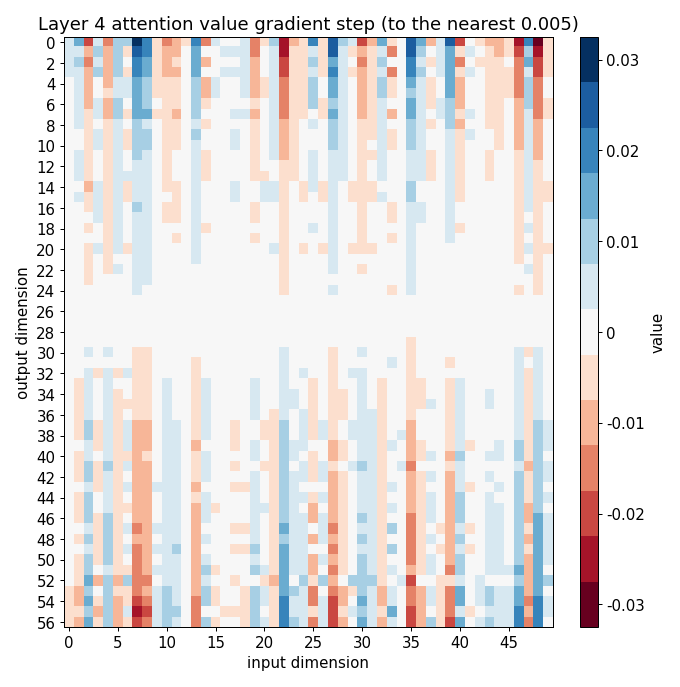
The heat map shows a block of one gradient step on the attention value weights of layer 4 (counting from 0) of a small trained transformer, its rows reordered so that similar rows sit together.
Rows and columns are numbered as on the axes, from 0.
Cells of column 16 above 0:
2
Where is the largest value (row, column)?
0, 7
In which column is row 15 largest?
35
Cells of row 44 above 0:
18
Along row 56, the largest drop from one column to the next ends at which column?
47
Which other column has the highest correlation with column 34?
29
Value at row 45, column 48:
0.01
